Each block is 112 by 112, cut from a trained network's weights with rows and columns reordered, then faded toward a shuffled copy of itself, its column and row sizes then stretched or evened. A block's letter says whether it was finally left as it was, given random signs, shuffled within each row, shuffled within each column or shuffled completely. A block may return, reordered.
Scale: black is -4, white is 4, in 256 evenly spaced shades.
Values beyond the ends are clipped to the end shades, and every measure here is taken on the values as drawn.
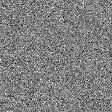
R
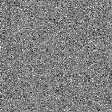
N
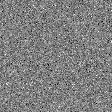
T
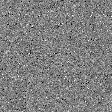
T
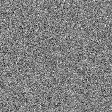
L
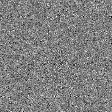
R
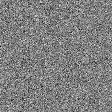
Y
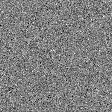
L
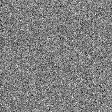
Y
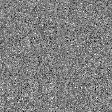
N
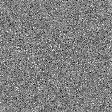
T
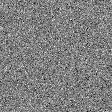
L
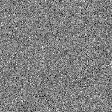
N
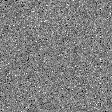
Y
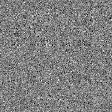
N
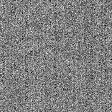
Y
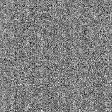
N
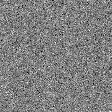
Y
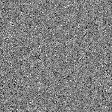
Y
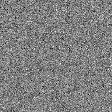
R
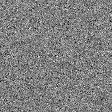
T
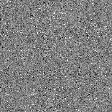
N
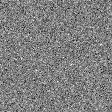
L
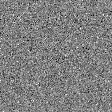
T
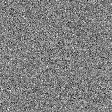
T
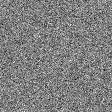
L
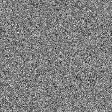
R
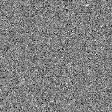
N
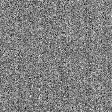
Y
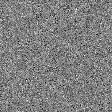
Y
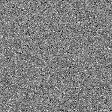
T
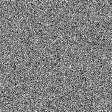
T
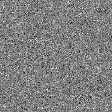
R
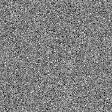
R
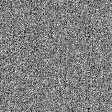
Y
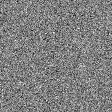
L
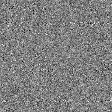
R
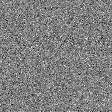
T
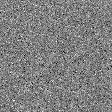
L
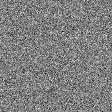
T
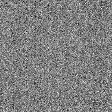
Y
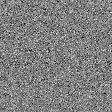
T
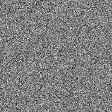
R
